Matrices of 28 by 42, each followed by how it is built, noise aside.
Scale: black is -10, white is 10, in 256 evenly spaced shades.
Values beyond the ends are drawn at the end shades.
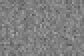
blocks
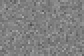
noise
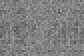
blocks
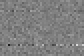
uneven rows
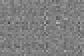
low rank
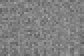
blocks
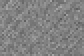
Hankel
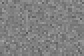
repeating columns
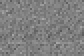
repeating columns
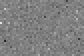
sparse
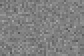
noise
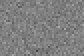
noise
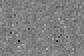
sparse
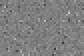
sparse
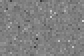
sparse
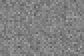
noise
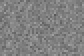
noise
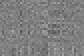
low rank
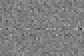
uneven rows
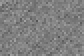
Hankel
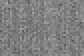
blocks
